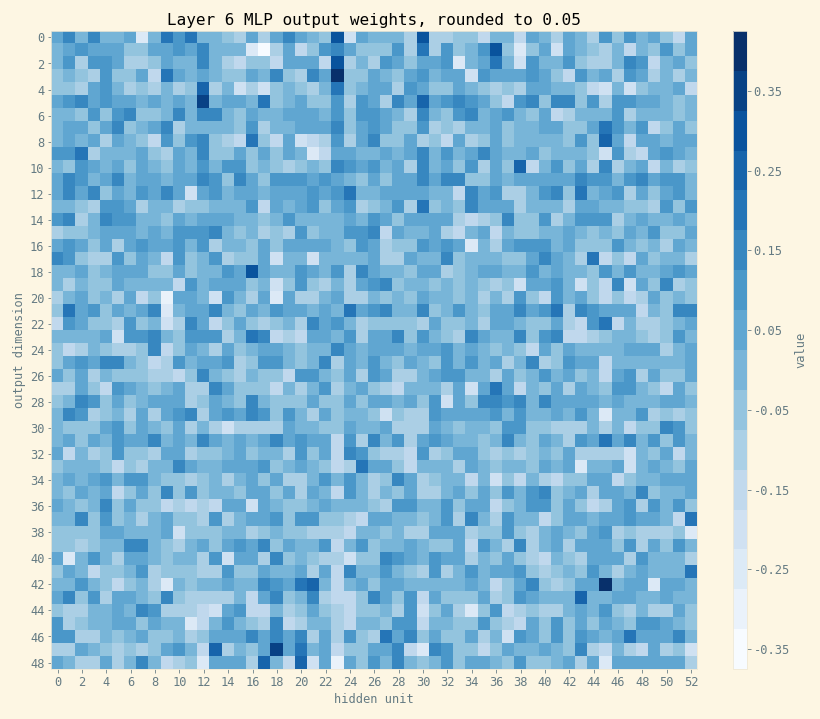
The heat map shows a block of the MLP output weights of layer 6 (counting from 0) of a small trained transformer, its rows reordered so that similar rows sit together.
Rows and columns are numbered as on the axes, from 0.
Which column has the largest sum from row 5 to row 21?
30
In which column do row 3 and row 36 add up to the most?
23
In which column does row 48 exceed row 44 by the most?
17
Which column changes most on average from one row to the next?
45
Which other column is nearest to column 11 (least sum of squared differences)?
19
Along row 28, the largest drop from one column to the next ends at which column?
32
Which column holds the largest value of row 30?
50
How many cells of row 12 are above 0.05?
15
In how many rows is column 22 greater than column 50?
20
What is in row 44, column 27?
0
